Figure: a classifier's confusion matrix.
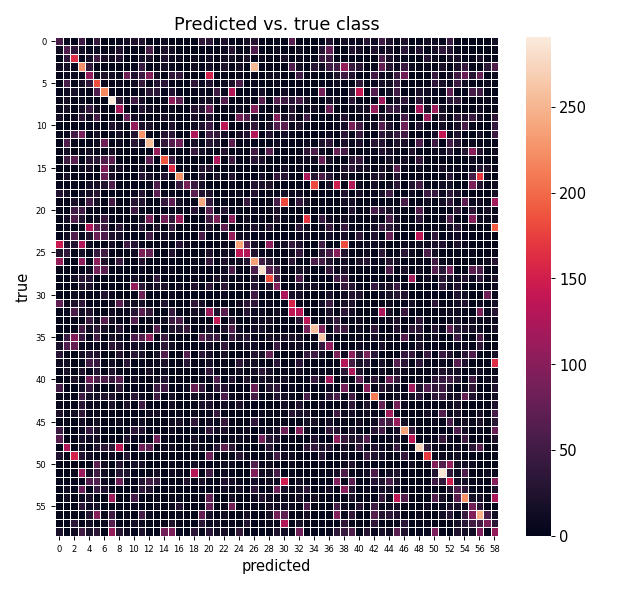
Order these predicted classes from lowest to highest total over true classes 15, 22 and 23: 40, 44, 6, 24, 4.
24, 40, 44, 4, 6
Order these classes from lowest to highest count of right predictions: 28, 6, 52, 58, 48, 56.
58, 52, 28, 6, 56, 48
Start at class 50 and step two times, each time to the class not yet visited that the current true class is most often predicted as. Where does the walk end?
30
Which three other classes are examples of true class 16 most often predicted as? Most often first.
56, 33, 6
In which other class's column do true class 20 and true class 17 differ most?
34
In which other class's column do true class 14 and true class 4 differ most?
20
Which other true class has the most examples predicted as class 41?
37
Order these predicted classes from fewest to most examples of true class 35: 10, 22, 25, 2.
22, 25, 10, 2
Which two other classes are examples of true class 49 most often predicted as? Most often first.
2, 20
